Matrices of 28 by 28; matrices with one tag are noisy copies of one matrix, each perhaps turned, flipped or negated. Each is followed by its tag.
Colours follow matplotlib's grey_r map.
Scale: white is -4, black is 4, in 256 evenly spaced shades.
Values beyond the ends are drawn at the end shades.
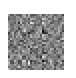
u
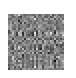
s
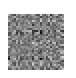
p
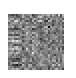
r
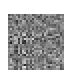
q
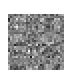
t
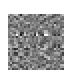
u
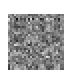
t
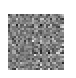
p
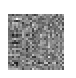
r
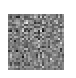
q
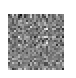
p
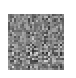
q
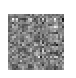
t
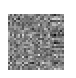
r
